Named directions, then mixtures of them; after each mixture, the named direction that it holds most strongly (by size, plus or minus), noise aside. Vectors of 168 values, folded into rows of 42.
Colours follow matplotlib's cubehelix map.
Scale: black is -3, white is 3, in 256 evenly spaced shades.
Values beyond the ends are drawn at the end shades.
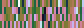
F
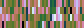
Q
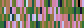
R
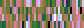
Q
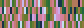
R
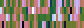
Q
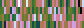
R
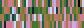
R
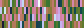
R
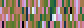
Q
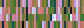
Q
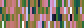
Q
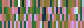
F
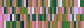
R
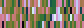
Q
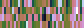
F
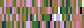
Q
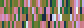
Q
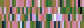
R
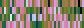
R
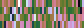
R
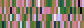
R
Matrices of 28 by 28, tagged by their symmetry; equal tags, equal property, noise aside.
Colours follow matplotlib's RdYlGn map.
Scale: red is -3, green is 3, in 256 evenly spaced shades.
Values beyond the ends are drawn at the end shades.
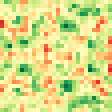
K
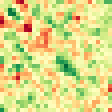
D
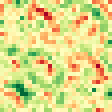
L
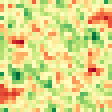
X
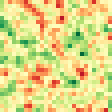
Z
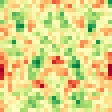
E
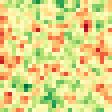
Z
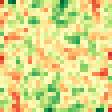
X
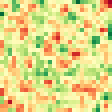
L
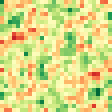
X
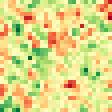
Z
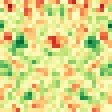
E
